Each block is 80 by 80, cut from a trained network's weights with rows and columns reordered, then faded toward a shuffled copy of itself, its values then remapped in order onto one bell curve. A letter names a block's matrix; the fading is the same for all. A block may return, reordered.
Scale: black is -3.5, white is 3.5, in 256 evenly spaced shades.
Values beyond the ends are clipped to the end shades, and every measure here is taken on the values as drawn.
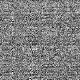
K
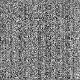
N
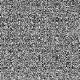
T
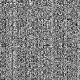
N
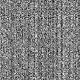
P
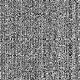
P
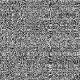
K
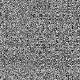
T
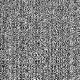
N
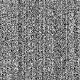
P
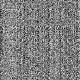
P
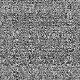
K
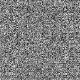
T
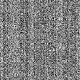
P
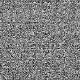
T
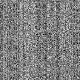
P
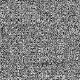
T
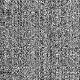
N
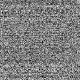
K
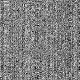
P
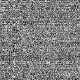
K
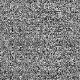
T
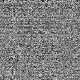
K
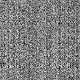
P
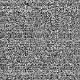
K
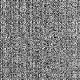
P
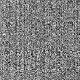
N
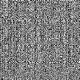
N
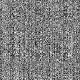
N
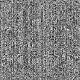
P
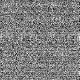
K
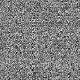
T
